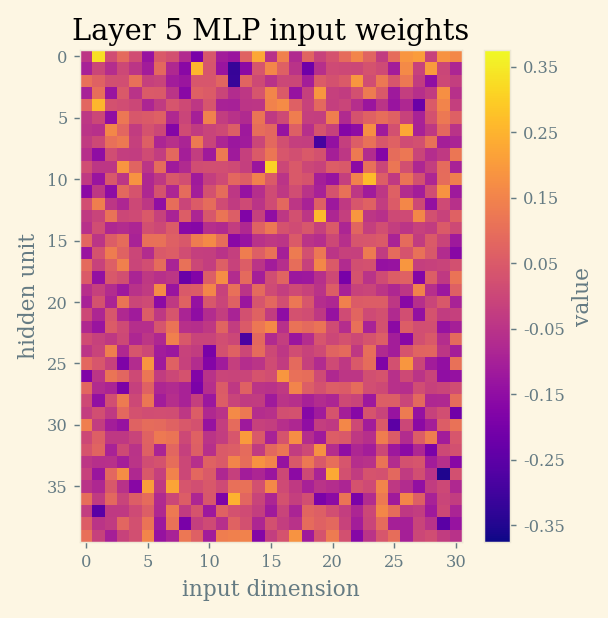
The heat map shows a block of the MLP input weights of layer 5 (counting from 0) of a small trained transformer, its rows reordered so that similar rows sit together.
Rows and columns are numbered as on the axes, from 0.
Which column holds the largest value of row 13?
19
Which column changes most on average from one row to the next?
30
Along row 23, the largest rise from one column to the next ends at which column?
14
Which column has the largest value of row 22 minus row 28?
15
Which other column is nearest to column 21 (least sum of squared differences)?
4
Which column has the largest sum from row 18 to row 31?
5
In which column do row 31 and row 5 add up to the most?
17
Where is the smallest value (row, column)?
34, 29
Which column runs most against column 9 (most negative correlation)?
18
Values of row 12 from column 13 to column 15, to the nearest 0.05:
0 -0.05 0
